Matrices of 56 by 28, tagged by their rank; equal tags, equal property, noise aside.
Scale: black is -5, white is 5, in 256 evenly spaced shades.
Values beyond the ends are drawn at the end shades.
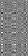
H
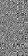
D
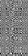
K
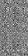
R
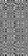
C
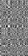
C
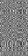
D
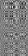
C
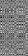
C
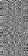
K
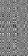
C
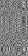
K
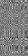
C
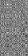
R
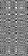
H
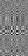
H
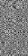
D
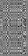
K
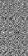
R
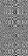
C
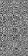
D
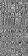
R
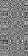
C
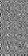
K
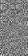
R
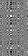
C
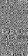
R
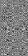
R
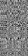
K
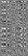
C
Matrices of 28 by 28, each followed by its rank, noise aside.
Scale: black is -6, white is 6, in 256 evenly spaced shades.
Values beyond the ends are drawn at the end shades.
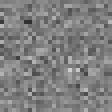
six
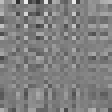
two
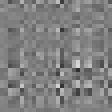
two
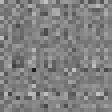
five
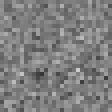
six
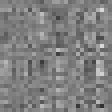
three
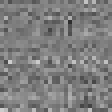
four
